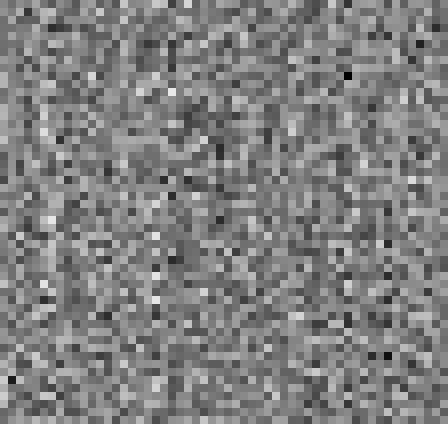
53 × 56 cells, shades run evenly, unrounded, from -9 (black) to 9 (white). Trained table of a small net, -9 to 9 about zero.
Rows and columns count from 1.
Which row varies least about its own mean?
42
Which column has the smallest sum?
40
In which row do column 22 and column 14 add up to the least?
33
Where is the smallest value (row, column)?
10, 44
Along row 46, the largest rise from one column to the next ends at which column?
5
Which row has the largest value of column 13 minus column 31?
38
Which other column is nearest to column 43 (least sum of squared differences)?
28
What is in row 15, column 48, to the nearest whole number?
1
